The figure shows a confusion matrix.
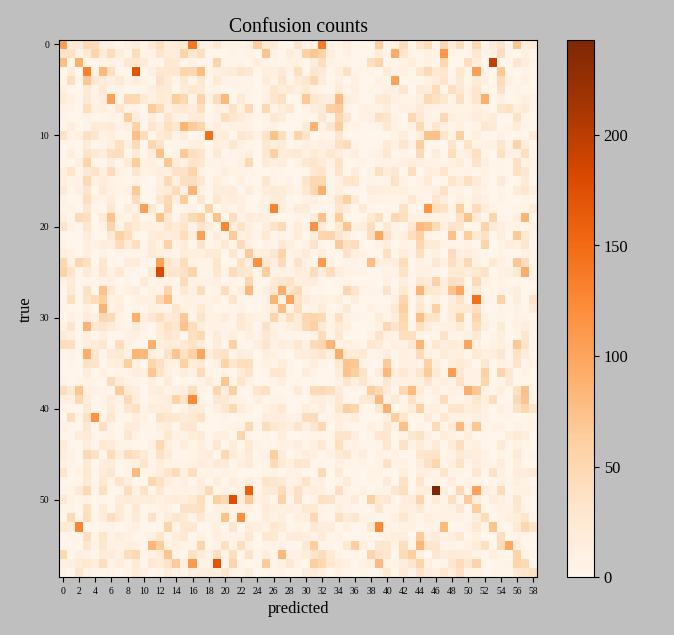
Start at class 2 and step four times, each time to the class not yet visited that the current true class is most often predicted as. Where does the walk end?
32
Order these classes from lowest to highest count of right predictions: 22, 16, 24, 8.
22, 8, 16, 24
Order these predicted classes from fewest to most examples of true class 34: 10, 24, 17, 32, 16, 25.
24, 25, 32, 16, 10, 17
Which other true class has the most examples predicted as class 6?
19
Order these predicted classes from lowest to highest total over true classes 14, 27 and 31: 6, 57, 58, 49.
58, 57, 6, 49
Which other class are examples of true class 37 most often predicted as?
20
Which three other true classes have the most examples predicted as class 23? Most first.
49, 27, 50
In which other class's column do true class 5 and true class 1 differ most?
47
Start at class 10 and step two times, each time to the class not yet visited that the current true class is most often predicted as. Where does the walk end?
26
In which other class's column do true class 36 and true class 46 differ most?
48
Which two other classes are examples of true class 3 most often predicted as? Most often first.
9, 51
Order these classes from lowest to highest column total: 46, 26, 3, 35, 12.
35, 26, 46, 12, 3
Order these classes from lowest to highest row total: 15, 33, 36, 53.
15, 53, 36, 33
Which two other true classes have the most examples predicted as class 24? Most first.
0, 38
